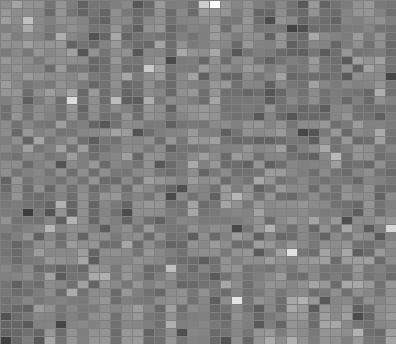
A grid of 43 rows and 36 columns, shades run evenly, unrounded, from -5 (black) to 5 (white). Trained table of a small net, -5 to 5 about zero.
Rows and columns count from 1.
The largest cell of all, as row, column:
1, 20
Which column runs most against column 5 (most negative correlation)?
34
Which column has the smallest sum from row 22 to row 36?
17
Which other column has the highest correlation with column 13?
28
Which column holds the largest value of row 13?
7
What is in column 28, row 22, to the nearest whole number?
0
